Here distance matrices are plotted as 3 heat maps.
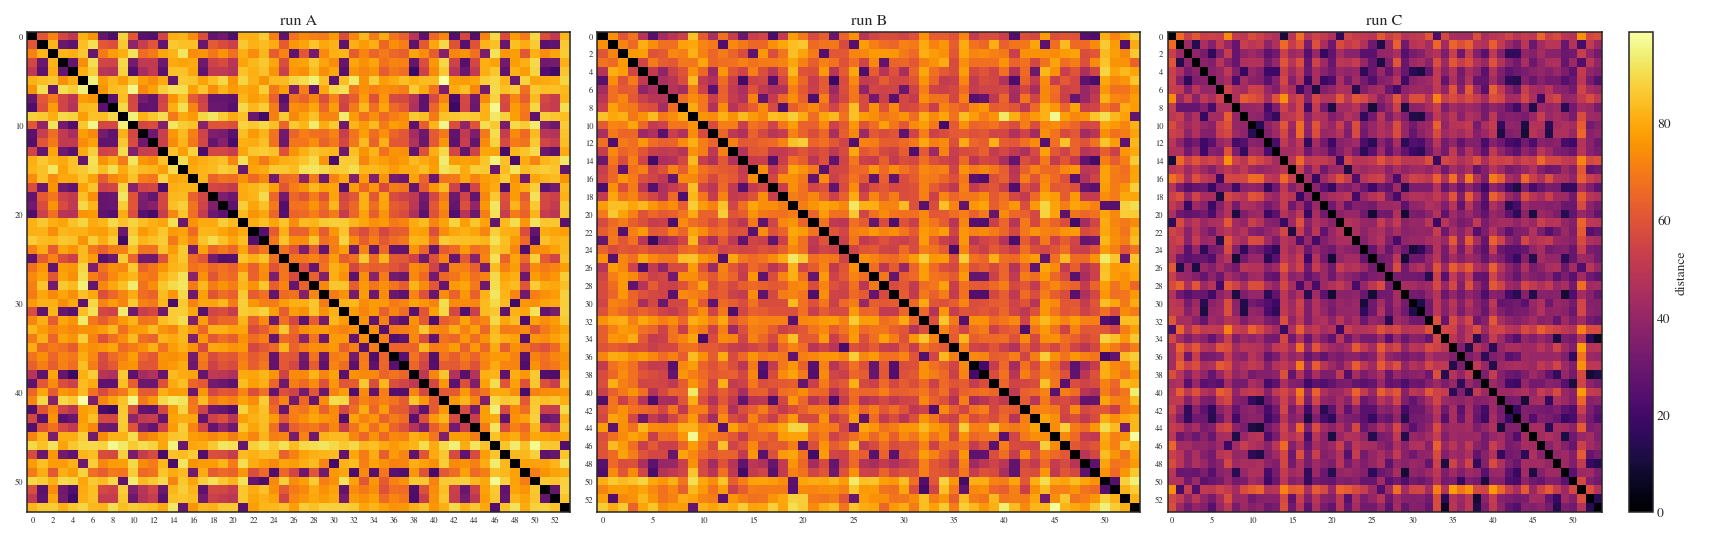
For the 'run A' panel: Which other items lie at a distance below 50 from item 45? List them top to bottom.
2, 6, 26, 28, 41
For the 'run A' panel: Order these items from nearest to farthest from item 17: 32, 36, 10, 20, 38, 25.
38, 10, 20, 25, 36, 32
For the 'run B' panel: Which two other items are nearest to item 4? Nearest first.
26, 43
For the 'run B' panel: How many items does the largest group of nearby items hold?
8
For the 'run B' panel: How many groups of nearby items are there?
16
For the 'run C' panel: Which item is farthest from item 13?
7
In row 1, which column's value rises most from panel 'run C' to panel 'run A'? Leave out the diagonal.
26
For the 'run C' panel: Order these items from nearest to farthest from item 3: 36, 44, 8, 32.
8, 32, 44, 36
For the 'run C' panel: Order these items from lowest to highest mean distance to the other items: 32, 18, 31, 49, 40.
49, 31, 32, 18, 40
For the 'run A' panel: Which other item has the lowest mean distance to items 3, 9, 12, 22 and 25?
20
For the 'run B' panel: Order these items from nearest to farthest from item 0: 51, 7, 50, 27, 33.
7, 27, 33, 51, 50
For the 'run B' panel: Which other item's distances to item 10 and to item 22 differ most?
34
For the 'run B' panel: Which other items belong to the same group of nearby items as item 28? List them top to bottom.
3
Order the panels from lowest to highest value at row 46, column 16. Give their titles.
run C, run B, run A
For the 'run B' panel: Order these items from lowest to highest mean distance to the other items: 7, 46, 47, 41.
41, 7, 47, 46
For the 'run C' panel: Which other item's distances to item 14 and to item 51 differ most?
0
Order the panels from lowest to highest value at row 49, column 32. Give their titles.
run A, run C, run B
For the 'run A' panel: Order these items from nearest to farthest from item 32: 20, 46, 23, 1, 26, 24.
24, 26, 20, 23, 1, 46
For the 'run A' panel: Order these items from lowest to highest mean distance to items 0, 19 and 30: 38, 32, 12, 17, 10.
12, 38, 17, 10, 32
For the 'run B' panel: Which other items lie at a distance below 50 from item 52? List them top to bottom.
1, 12, 25, 44
